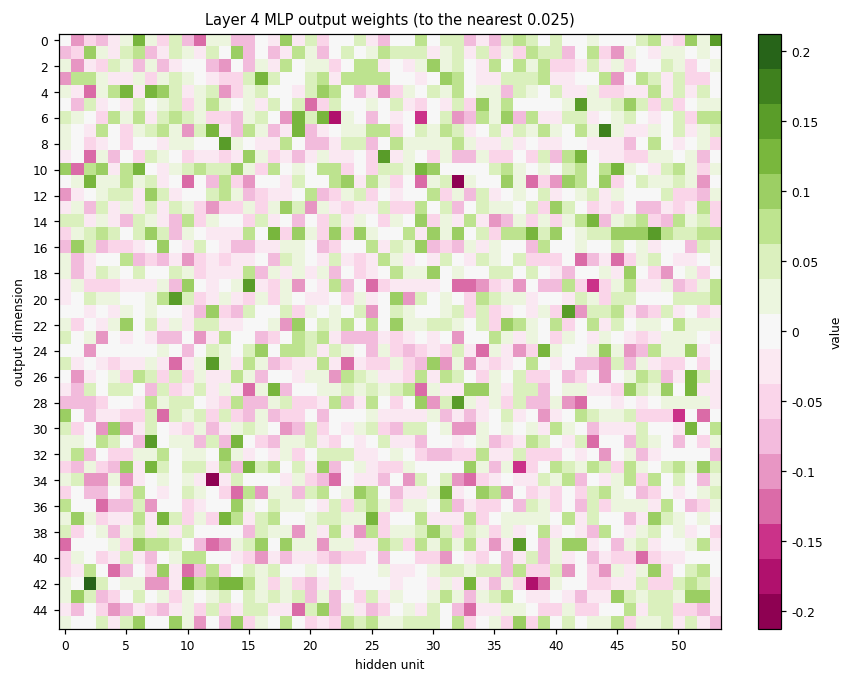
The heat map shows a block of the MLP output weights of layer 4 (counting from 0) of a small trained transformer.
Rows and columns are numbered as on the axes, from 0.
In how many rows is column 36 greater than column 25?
24
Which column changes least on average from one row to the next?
53
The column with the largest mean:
31
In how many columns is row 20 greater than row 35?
29
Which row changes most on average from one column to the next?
11
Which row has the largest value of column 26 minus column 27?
9
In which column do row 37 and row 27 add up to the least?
15
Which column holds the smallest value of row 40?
47
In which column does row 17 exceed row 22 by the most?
18
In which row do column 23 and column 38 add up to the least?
42
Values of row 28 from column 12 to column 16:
-0.025 -0.05 0.075 -0.075 -0.075
